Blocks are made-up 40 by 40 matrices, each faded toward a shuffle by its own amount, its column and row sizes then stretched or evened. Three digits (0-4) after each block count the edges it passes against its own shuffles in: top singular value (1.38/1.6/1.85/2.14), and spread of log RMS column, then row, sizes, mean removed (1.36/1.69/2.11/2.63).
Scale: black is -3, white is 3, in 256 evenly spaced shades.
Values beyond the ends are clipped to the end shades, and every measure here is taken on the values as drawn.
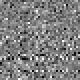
3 1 2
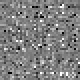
0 1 3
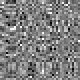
4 2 0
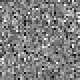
0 1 0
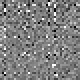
3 3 2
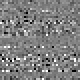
1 1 4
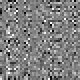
3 4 1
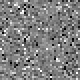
0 1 0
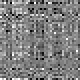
4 1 4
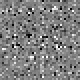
0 2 2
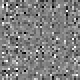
1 3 2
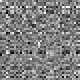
4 1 3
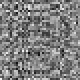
4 2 2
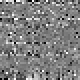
3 0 3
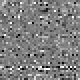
2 0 3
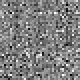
0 1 2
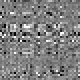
4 2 4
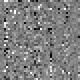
0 3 1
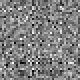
3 1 1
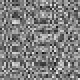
4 2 1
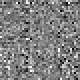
0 2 2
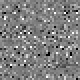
0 1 3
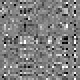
4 3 2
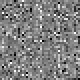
1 3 1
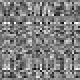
4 1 4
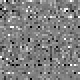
0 1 3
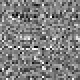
3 0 3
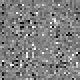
0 2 3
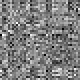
3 1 2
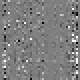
1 4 0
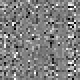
3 4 0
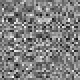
4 2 3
